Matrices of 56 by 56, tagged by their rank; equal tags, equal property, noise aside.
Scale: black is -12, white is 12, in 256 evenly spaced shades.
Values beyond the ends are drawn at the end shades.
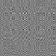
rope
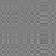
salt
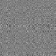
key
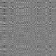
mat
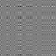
salt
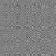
rope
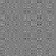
rope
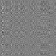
rope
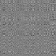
rope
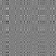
salt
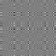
salt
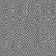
mat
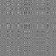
mat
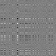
salt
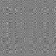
rope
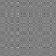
salt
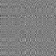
rope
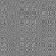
rope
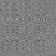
rope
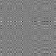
salt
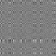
salt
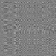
key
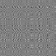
mat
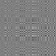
salt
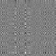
mat
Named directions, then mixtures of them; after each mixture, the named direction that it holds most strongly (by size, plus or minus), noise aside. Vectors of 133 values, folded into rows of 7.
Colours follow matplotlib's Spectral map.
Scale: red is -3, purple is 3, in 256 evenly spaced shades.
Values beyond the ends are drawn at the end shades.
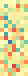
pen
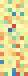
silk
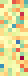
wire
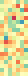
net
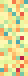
wire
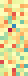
silk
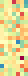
wire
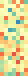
silk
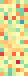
net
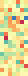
net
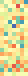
pen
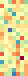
silk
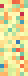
wire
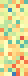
pen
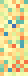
pen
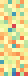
silk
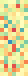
pen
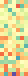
silk
